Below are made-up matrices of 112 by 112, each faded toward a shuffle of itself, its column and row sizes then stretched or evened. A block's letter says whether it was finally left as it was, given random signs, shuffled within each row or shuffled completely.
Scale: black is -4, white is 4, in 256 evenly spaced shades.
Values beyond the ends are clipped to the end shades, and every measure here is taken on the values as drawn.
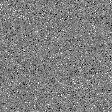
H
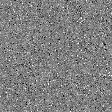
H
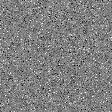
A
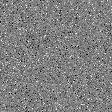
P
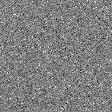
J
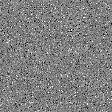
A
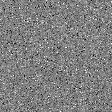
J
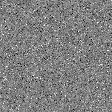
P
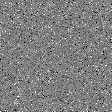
A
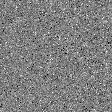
P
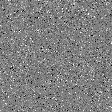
J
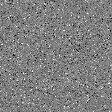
H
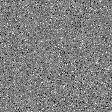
P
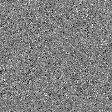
H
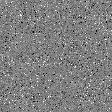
A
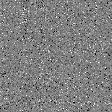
A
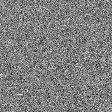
H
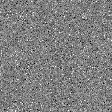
A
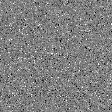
H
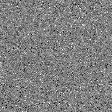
A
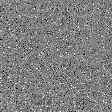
A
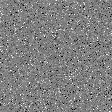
P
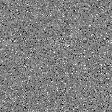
A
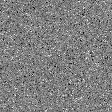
P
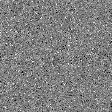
H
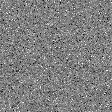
P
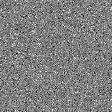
A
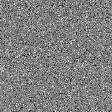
A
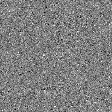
A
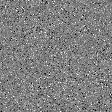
P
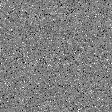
J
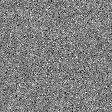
P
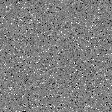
A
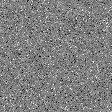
P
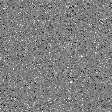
A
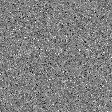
P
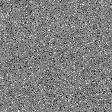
P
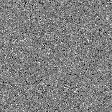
J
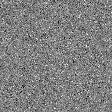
J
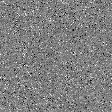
H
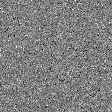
P
